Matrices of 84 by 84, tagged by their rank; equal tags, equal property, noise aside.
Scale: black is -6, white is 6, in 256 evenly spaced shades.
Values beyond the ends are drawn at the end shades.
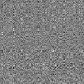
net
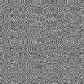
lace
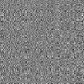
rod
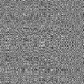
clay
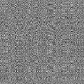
net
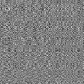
net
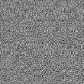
lace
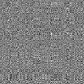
lace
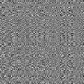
rod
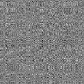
lace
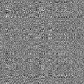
rod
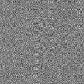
lace
